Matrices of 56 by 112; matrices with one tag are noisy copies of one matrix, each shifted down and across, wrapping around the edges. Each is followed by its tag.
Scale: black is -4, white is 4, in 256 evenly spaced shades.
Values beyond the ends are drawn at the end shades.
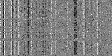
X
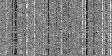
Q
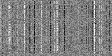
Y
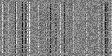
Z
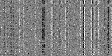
X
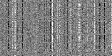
Y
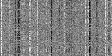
Q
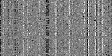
X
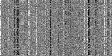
Q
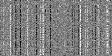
Y
